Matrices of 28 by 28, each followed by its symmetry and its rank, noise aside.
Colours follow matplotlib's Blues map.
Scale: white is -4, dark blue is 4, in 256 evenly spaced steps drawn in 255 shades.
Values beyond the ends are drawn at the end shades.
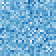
symmetric, rank five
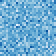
symmetric, rank six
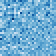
antisymmetric, rank six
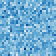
no symmetry, rank seven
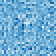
antisymmetric, rank six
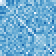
symmetric, rank six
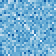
symmetric, rank seven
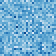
no symmetry, rank six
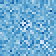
symmetric, rank seven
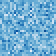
no symmetry, rank seven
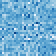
no symmetry, rank seven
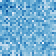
symmetric, rank five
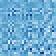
no symmetry, rank five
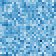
symmetric, rank seven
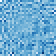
symmetric, rank five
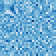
antisymmetric, rank six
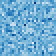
no symmetry, rank seven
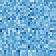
no symmetry, rank five
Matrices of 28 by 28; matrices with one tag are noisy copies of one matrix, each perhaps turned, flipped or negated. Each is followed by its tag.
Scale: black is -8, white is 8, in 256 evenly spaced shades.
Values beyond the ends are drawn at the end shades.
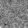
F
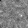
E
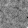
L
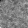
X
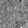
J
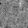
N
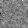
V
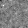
F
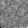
X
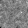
E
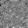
V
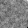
X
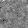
N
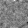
V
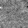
J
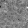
J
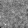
F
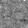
N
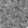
L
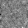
V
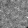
L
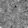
E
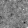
F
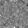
V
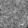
F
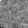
X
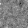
N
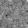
E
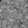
L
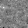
N
